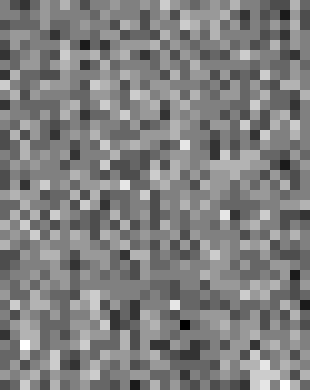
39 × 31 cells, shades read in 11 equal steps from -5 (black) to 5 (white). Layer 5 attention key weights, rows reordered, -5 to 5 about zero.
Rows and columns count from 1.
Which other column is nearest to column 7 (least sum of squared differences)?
12
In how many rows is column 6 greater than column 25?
16
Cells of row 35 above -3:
27
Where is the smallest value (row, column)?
33, 19
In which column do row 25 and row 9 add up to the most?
1
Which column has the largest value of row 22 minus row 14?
6
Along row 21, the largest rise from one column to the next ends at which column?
9
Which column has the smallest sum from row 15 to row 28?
30
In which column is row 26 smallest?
13
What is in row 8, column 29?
-1
